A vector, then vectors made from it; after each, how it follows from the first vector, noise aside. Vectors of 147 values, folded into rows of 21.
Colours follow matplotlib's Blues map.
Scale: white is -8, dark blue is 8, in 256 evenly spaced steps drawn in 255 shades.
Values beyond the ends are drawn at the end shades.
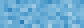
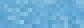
negated, shrunk.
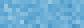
negated, shrunk.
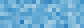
copied.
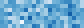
negated, scaled up.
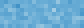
wrapped around, negated, shrunk.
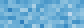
copied.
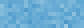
wrapped around, negated, shrunk.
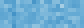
reversed, negated, shrunk.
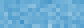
shrunk.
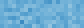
shrunk.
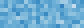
wrapped around, negated.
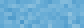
shrunk.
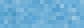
reversed, negated, shrunk.
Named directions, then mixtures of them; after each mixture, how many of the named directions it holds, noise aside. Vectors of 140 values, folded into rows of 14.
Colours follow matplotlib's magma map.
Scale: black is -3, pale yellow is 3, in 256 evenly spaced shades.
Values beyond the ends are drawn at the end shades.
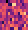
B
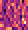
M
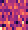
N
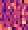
two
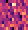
two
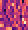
one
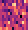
three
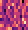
one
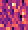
two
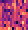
three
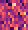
one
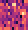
three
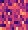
two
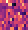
one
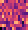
one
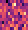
one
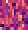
three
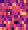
two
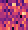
three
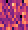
two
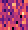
three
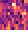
three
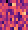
one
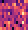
three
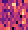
three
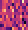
one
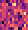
one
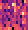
three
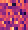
two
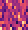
three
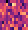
one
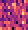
three
